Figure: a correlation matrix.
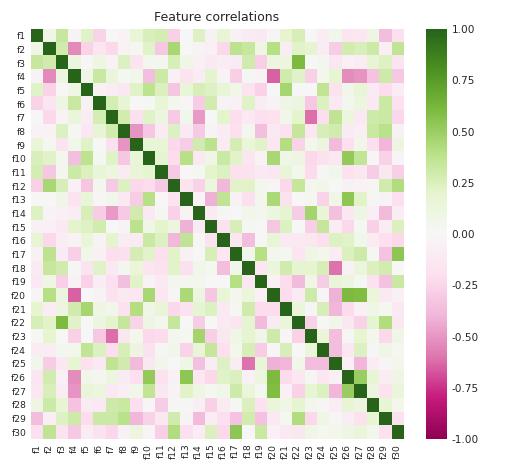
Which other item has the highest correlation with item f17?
f30
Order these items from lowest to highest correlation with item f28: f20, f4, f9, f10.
f4, f9, f10, f20
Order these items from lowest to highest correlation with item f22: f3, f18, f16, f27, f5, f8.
f27, f16, f5, f18, f8, f3
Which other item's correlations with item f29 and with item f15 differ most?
f9
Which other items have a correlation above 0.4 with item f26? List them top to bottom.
f10, f13, f20, f27
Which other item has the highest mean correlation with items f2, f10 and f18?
f20
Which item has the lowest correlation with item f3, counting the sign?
f19
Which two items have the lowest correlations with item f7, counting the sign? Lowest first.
f23, f14
